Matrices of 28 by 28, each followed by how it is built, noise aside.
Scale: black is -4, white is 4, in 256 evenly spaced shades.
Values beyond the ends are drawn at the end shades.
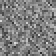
Toeplitz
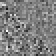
lower triangular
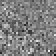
lower triangular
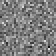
repeating rows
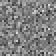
repeating rows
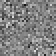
block diagonal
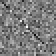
diagonal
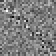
banded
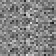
repeating rows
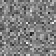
low rank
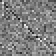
diagonal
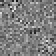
block diagonal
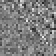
upper triangular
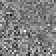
lower triangular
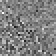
lower triangular
